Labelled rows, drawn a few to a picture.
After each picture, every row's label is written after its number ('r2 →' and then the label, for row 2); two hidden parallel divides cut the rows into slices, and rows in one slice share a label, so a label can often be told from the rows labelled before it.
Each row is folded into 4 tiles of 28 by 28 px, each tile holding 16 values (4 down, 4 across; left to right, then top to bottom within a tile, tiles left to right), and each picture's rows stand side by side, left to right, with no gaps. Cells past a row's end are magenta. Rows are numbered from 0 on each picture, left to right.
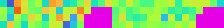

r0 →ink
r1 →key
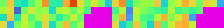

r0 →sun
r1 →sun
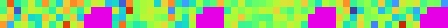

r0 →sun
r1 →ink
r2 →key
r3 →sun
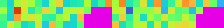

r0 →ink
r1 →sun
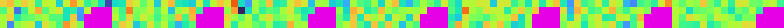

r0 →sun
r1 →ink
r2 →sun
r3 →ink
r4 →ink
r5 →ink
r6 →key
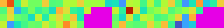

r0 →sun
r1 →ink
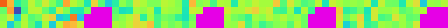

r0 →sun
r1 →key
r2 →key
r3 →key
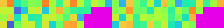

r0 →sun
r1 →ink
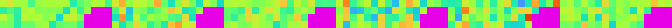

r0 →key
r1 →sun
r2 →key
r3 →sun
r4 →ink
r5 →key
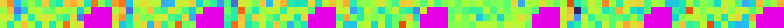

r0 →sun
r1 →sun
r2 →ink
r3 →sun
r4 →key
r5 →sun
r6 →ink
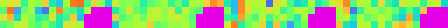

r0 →sun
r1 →key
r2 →ink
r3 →sun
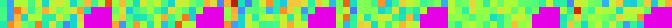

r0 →ink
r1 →sun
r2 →sun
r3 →sun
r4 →key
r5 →ink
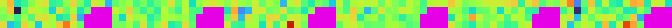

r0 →sun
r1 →key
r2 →sun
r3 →key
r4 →key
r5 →sun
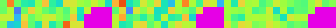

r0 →sun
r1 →sun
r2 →key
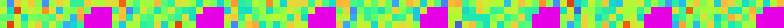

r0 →ink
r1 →sun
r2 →sun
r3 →sun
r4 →sun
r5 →sun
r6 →ink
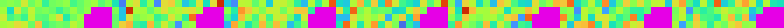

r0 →key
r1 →ink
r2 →ink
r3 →ink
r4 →ink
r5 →sun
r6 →sun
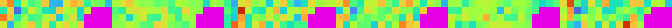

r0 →sun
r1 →key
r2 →ink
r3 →sun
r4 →key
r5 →sun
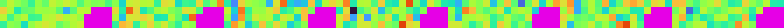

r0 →key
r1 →ink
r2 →ink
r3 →sun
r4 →ink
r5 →sun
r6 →sun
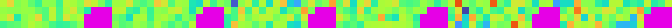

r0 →key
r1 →key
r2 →ink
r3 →key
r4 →sun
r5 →ink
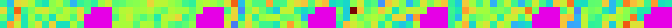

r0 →ink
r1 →key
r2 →sun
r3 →ink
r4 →ink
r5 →sun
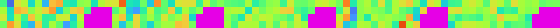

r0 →ink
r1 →sun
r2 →key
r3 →sun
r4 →key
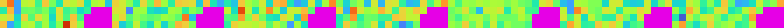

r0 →sun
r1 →sun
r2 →ink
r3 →ink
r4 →key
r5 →ink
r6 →ink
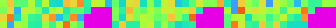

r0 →sun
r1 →ink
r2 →ink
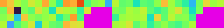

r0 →sun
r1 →key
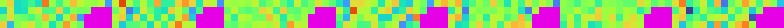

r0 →sun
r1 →sun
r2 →key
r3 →ink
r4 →sun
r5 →key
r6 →sun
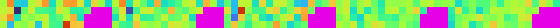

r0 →sun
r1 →sun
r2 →ink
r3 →key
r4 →key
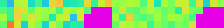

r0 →ink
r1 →key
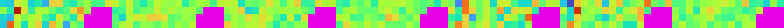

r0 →ink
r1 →key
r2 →key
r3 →key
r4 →ink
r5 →ink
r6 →key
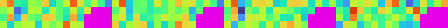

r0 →sun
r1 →sun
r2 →sun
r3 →ink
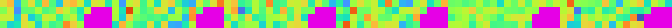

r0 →sun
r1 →ink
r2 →sun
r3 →ink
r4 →key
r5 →sun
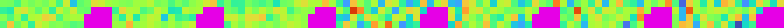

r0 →key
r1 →key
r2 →key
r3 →ink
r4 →ink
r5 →ink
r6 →ink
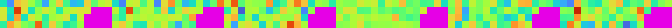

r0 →ink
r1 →ink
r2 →sun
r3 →key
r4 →sun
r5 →ink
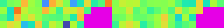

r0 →ink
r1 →key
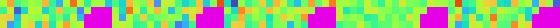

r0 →sun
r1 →ink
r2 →ink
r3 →key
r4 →sun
